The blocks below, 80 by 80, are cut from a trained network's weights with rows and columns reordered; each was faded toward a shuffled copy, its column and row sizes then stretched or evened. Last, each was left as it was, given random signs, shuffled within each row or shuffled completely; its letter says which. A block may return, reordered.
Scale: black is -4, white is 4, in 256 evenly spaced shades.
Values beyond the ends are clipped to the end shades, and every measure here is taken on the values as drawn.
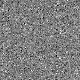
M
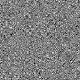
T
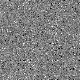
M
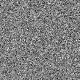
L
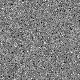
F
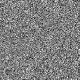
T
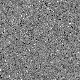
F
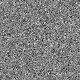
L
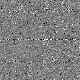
M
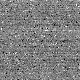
L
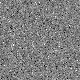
F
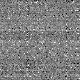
T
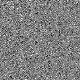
T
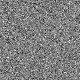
M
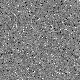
F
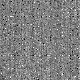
T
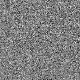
M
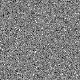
T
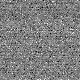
L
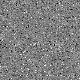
L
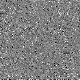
M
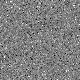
F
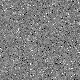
F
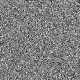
F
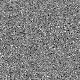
L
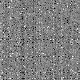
T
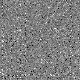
M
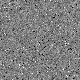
F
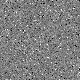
F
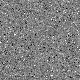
F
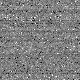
L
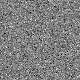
F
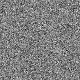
L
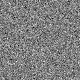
F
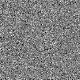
M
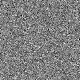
F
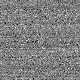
L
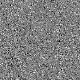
M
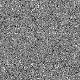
M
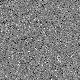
F
